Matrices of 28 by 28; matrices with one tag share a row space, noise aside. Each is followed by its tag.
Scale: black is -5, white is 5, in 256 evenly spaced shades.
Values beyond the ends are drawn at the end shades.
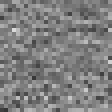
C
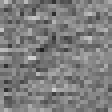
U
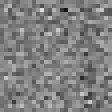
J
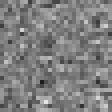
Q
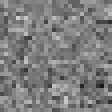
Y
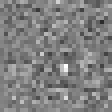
J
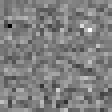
J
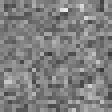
J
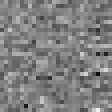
Q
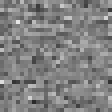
C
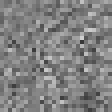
J
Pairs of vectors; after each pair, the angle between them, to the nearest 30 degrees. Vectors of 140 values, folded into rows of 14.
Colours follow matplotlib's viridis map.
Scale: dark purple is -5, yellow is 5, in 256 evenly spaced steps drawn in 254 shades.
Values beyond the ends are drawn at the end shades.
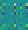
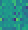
60 degrees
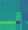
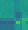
150 degrees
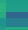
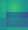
30 degrees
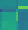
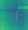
60 degrees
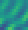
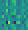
90 degrees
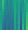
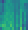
150 degrees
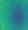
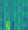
90 degrees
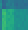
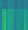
30 degrees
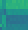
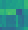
60 degrees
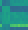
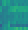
150 degrees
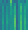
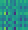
120 degrees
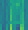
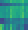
60 degrees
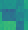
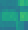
120 degrees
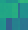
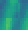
120 degrees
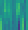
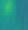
90 degrees
